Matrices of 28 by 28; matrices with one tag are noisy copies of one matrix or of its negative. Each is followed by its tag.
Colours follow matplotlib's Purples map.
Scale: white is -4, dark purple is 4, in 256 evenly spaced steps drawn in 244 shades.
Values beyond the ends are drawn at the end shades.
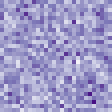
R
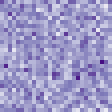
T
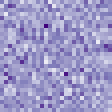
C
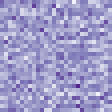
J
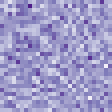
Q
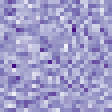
Q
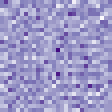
J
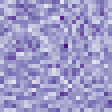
Q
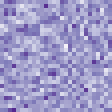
Q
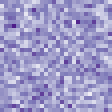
R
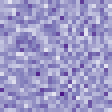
Q
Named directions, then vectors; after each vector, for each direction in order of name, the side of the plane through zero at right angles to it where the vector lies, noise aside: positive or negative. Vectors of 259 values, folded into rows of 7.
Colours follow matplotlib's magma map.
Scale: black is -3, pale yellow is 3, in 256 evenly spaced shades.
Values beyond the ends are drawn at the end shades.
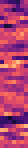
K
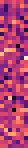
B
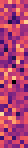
negative, negative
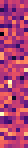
positive, positive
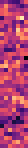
negative, positive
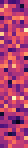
negative, positive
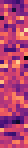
negative, positive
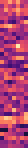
negative, negative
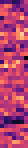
negative, positive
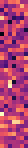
positive, negative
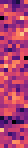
negative, positive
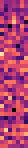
positive, positive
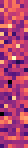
negative, negative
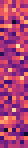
negative, negative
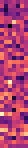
positive, positive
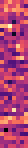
negative, negative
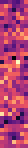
negative, positive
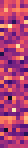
negative, negative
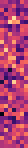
positive, positive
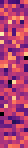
negative, positive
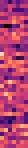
positive, positive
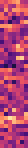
negative, negative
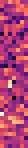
positive, negative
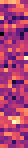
positive, negative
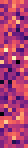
positive, negative
